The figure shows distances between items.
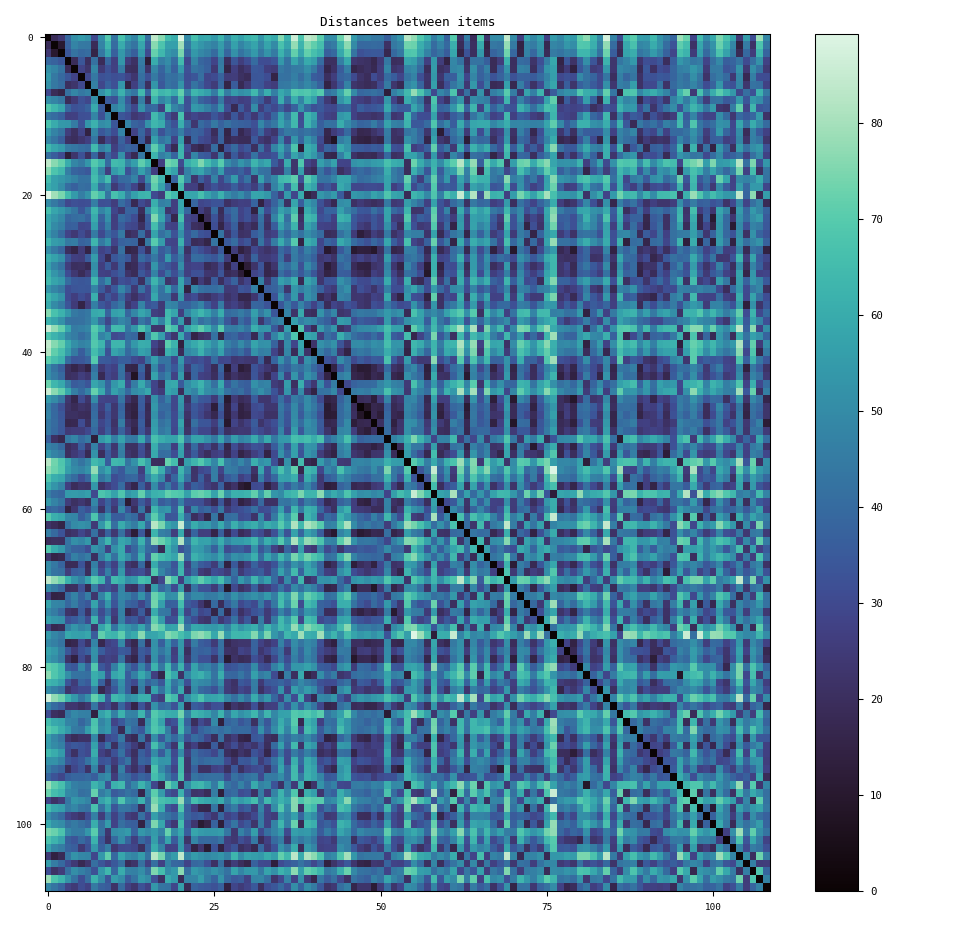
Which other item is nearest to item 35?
81
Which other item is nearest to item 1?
2
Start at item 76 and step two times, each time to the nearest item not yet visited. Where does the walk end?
86
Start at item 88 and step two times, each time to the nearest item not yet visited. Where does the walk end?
22
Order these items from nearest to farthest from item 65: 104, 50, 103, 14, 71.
50, 103, 14, 71, 104
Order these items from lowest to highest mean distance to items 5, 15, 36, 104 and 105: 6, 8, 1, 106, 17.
6, 8, 1, 106, 17
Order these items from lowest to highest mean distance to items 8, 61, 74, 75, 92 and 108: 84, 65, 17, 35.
65, 17, 35, 84
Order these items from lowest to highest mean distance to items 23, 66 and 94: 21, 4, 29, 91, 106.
21, 106, 29, 4, 91
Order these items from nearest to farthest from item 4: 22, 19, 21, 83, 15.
15, 83, 21, 19, 22
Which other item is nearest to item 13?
43
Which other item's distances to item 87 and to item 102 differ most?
80
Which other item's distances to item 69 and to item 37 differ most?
44
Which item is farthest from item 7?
55
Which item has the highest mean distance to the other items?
76
